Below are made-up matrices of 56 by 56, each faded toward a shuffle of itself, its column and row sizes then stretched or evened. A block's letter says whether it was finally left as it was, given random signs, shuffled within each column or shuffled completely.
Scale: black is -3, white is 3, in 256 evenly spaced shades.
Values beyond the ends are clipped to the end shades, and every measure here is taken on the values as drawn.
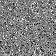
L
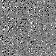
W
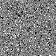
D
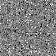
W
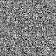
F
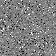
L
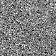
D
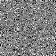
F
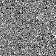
W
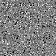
F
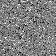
L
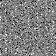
D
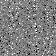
D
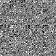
F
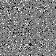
W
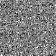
W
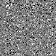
F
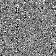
D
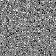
F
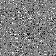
F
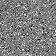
L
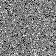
L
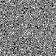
F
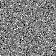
L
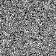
D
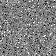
L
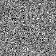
W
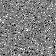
L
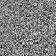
F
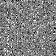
D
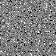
W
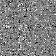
W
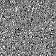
F
